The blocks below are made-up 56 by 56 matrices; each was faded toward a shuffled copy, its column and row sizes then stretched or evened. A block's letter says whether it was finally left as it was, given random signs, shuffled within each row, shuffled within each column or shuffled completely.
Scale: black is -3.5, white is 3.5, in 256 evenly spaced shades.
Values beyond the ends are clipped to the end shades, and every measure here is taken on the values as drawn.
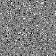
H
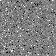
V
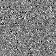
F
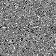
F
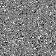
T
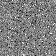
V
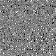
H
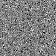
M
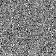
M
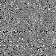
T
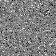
F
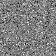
F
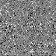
H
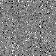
T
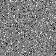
V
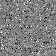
F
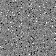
M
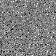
F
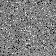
V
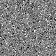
V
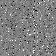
M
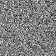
F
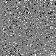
H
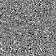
H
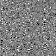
H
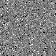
M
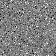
V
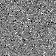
F
